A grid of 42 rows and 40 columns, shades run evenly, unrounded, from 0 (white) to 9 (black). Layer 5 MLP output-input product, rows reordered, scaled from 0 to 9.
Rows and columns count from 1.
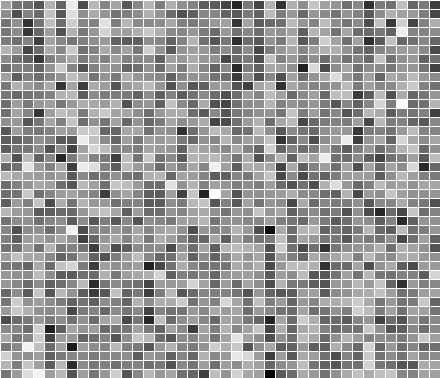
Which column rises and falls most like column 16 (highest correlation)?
11
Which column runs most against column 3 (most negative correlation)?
7
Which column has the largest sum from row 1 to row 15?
22
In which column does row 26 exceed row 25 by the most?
25
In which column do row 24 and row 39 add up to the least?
3
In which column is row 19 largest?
39
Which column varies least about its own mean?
13
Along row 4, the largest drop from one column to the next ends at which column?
37
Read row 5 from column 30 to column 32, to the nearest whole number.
2 3 5
